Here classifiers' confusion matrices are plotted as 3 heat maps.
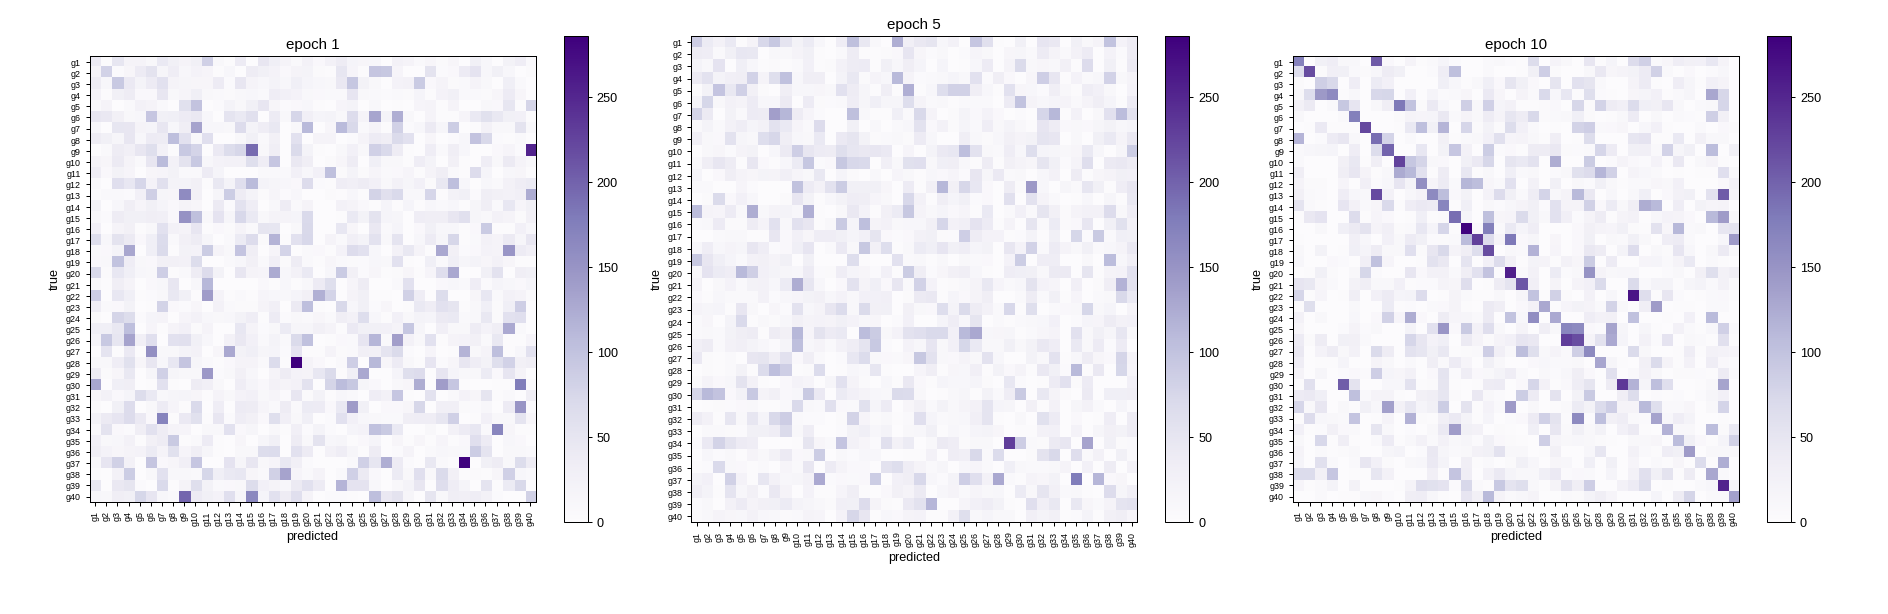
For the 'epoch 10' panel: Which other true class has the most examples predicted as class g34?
g9
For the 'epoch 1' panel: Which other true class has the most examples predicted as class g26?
g6
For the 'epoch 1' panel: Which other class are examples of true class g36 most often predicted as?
g35
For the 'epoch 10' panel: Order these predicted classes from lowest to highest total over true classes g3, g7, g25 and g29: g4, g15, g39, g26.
g15, g4, g39, g26
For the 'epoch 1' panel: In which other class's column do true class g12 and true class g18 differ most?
g38
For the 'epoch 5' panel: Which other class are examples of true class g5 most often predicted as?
g20
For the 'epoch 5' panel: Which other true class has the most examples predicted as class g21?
g27
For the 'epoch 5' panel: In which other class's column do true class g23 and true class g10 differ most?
g40
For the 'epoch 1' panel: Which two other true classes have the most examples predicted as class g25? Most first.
g29, g37
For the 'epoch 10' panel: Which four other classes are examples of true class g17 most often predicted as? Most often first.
g20, g40, g16, g18
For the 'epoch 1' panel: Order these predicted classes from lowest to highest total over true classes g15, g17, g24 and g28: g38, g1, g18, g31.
g18, g1, g31, g38
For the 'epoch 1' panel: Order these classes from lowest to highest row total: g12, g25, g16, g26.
g16, g25, g12, g26
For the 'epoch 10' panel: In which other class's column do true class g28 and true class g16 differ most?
g18
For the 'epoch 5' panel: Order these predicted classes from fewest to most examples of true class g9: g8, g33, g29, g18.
g18, g29, g33, g8
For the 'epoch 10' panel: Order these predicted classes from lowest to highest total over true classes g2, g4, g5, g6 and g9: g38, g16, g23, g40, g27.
g40, g27, g16, g23, g38
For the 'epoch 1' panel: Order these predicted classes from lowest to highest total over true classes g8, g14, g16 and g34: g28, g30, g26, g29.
g30, g29, g28, g26
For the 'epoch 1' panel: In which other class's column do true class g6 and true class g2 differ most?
g28
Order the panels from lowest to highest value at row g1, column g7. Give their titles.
epoch 10, epoch 1, epoch 5
